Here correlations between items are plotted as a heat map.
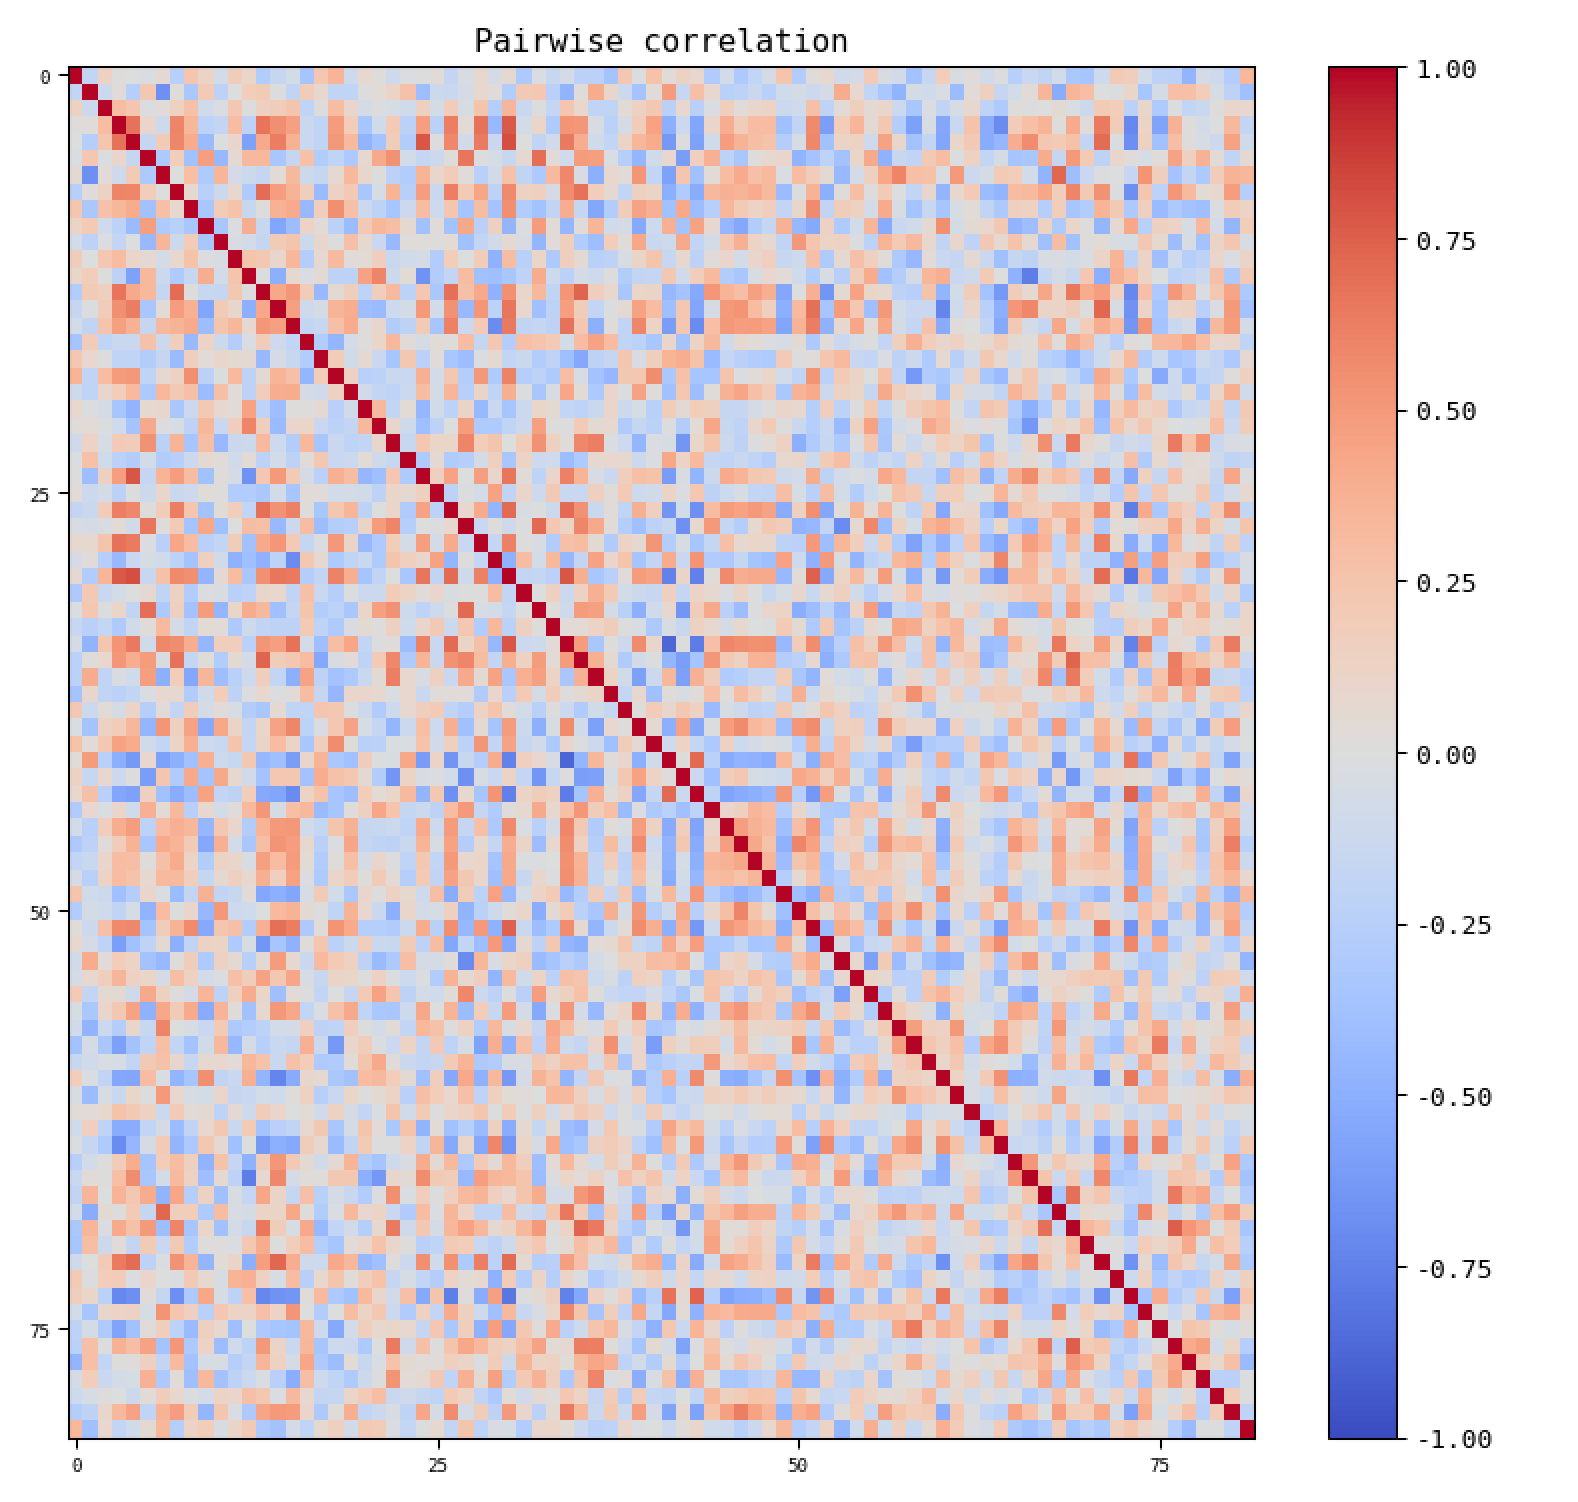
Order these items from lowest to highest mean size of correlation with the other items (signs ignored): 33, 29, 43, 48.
33, 48, 29, 43
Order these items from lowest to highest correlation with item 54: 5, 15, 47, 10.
10, 5, 47, 15
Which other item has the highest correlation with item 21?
12
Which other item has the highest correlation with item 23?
41
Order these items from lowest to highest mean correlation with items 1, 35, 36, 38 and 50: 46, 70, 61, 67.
61, 46, 70, 67
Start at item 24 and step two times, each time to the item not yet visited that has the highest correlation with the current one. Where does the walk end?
30
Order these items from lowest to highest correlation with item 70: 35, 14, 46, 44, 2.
2, 14, 46, 35, 44
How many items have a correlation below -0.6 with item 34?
3
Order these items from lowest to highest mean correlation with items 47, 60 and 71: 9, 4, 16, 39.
9, 16, 39, 4
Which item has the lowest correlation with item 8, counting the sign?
36
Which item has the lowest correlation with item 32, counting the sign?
42
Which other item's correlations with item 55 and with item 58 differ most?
50
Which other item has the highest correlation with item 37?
58
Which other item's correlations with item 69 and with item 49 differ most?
13
